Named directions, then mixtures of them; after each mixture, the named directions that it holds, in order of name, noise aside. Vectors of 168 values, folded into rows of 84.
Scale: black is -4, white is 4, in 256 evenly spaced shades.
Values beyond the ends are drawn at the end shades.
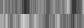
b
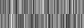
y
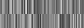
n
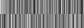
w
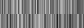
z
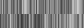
b, z.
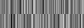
n, w, y.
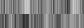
b.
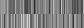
b, w.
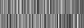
n, z.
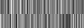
n, y, z.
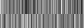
b, w.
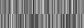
y.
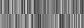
n.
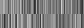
n, w, z.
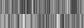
b, n, z.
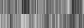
b, z.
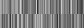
w, z.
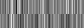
y.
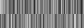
w.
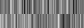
b, n, y.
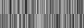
n, w, z.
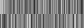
w.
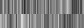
b, n, z.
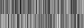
b, w, z.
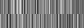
n, z.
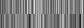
n, w, z.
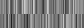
b, w, y.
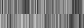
b, z.
